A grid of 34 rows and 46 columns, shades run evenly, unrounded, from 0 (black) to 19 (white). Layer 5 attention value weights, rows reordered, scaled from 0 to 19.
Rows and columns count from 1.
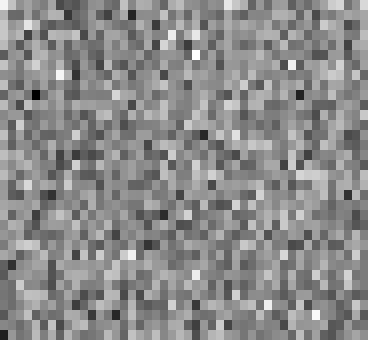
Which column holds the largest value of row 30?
30
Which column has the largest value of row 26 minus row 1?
17
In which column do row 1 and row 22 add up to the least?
21
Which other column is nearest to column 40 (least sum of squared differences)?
9
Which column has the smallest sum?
12
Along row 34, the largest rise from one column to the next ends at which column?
2
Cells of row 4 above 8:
38
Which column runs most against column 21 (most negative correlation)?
24
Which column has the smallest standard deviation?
35
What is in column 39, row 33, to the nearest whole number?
11
